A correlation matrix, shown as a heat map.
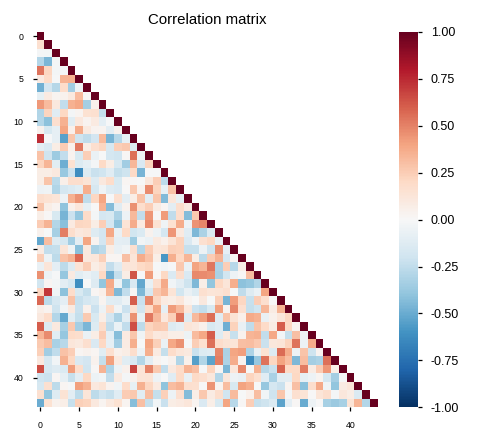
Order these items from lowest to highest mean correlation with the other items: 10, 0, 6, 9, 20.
10, 9, 6, 20, 0
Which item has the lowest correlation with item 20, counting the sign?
38
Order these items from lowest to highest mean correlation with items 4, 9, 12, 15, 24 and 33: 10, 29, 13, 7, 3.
3, 10, 13, 7, 29
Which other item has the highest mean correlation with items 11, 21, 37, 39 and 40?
14
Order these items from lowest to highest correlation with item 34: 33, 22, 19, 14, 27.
27, 22, 33, 19, 14
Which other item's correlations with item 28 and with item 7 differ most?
12
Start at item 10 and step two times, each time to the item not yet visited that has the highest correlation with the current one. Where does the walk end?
23
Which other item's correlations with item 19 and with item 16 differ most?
5
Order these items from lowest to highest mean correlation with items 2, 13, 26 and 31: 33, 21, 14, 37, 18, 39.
21, 33, 18, 14, 37, 39
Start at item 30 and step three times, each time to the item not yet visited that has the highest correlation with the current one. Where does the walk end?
22
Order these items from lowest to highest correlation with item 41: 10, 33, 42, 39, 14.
42, 10, 39, 14, 33
